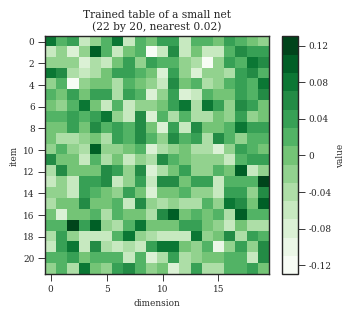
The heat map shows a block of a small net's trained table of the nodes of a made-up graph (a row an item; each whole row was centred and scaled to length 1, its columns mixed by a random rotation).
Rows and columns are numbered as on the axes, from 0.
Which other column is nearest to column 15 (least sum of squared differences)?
6
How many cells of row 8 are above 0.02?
9
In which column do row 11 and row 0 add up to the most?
0
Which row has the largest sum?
8
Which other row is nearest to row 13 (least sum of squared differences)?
14
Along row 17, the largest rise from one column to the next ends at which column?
2
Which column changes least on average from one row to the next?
1
